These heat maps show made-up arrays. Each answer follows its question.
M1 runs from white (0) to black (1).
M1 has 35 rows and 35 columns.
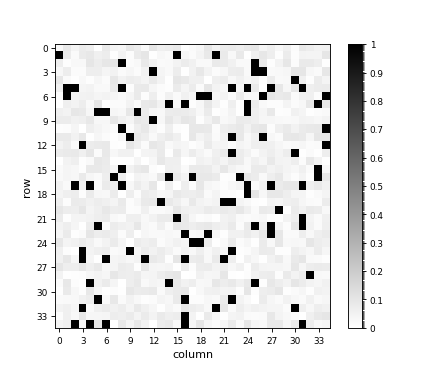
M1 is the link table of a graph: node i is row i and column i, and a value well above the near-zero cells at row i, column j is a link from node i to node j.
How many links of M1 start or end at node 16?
11
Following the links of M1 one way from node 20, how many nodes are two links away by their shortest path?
1
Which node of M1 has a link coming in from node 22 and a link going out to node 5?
node 31
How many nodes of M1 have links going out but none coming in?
1
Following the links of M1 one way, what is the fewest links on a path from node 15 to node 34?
3
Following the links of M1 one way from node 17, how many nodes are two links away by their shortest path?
8
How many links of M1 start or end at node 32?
4
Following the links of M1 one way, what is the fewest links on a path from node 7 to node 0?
6
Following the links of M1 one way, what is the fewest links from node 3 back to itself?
2
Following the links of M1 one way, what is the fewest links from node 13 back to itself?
6
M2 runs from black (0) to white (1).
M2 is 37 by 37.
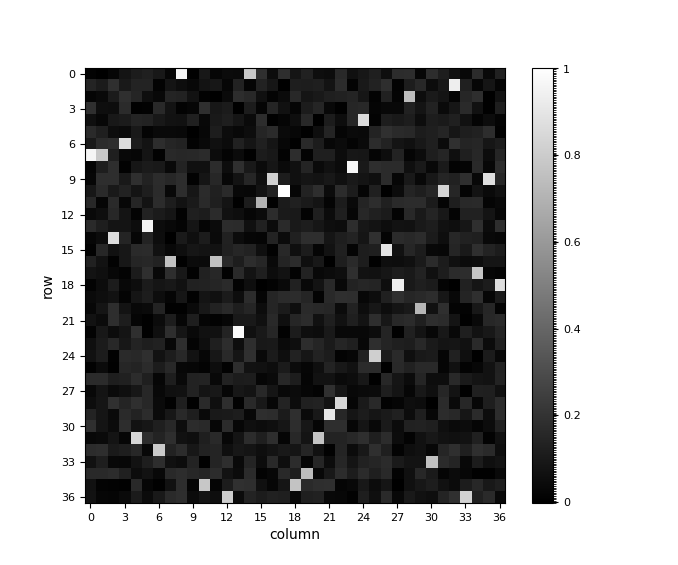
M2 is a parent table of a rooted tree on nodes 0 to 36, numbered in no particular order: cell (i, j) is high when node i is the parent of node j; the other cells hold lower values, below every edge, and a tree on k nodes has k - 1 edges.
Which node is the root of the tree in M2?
9
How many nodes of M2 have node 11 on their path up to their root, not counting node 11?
2
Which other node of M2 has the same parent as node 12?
33
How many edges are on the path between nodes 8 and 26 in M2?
6
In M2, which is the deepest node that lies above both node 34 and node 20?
10
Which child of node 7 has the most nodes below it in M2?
0
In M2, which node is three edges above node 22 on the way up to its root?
14
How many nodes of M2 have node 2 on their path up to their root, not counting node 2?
4
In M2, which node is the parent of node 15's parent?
16
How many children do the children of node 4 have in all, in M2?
1
